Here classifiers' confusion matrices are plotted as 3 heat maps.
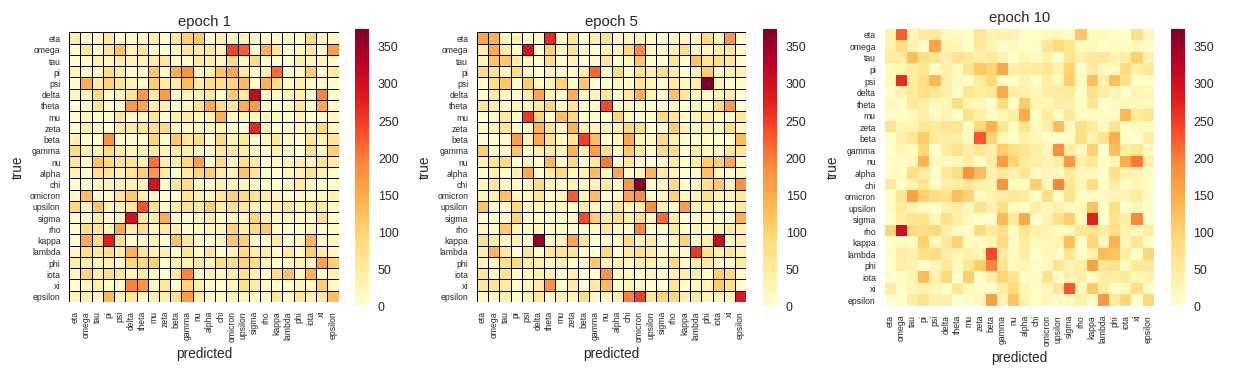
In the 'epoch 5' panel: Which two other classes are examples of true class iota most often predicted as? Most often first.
nu, xi
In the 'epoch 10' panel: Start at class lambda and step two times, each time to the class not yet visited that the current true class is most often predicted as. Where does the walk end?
zeta
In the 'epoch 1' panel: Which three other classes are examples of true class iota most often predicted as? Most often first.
gamma, lambda, omega
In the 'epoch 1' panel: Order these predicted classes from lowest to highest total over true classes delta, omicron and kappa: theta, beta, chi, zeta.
chi, beta, zeta, theta
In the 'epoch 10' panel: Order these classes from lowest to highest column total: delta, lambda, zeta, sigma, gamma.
lambda, delta, zeta, sigma, gamma
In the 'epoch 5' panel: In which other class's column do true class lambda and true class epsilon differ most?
omicron
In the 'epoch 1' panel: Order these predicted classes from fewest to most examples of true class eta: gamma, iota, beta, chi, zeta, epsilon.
zeta, epsilon, chi, beta, iota, gamma
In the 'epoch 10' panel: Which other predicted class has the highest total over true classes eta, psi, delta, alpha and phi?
omega
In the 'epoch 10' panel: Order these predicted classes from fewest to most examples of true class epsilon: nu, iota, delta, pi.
delta, pi, iota, nu
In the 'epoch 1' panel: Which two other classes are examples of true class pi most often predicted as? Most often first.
kappa, gamma
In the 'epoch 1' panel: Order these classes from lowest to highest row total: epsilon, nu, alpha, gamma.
gamma, epsilon, alpha, nu
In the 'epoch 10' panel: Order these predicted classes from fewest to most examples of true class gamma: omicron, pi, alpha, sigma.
omicron, sigma, alpha, pi
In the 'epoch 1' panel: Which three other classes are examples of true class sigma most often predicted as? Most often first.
delta, zeta, xi
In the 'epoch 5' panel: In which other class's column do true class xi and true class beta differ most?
pi
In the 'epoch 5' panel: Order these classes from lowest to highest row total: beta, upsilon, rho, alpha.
rho, upsilon, alpha, beta
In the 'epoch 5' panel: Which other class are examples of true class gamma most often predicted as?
zeta
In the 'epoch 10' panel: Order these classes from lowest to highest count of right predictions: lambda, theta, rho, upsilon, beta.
upsilon, rho, theta, beta, lambda
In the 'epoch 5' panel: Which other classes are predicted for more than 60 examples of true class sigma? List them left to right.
pi, beta, gamma, alpha, omicron, epsilon
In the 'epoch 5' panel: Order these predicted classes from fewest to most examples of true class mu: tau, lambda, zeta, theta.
theta, lambda, tau, zeta
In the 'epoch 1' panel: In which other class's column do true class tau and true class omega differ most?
upsilon
